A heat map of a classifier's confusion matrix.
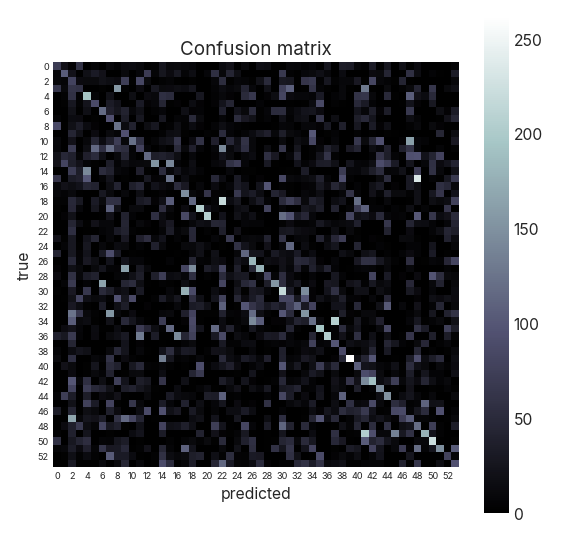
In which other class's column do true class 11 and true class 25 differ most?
22
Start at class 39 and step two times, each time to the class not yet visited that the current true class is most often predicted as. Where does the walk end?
4
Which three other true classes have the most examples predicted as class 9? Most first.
27, 47, 2
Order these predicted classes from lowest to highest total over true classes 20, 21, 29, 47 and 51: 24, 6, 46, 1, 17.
1, 24, 46, 17, 6
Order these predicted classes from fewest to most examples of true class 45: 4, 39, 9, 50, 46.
9, 50, 46, 39, 4
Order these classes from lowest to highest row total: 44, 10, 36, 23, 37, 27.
37, 23, 44, 27, 10, 36
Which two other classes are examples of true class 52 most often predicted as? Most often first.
7, 35
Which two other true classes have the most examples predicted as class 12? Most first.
46, 1
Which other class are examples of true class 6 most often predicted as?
47
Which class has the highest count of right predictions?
39
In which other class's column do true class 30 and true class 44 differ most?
17
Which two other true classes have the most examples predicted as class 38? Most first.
44, 15
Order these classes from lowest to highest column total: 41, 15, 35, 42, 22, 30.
15, 35, 41, 42, 22, 30
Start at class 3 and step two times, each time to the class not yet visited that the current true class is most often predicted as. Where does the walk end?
0
